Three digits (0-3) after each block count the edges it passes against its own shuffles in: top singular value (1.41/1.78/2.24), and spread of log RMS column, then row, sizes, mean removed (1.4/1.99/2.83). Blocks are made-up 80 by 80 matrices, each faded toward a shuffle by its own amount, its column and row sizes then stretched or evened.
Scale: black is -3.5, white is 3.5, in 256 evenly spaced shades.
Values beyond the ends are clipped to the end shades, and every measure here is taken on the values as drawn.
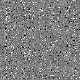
1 2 2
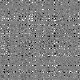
1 2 3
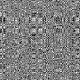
3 2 1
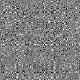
3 2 2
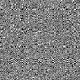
3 1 2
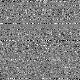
0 0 3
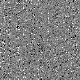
0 2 0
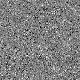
1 0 0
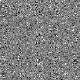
2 2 1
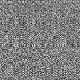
3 0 2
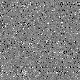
0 0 2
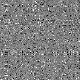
2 1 2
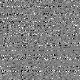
1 1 3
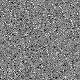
1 0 0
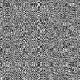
3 2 1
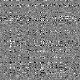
2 2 3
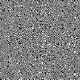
2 2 1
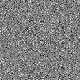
2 0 0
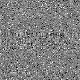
2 0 1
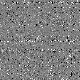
0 1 2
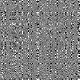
3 3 2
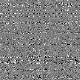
1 2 3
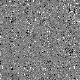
0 2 1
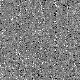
0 2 0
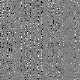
1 3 0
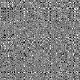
3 2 2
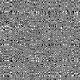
3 1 2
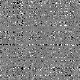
1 2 3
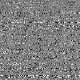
1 0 3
